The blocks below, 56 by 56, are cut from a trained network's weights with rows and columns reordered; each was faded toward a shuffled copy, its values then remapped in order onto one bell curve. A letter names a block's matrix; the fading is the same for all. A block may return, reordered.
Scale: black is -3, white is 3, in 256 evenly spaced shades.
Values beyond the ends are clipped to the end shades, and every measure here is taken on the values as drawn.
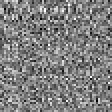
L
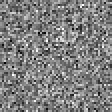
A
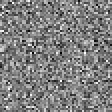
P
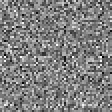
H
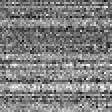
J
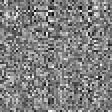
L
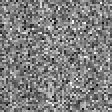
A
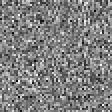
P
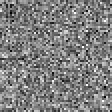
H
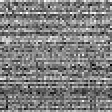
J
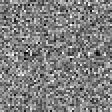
A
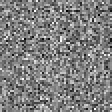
A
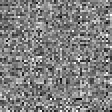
L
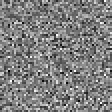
P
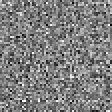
P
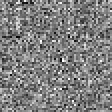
P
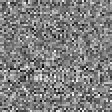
P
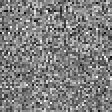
A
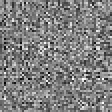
L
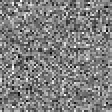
H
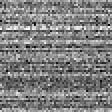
J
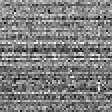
J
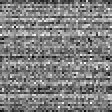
J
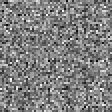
A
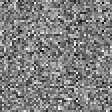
H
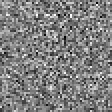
H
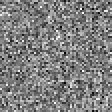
A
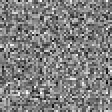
H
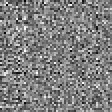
H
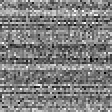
J
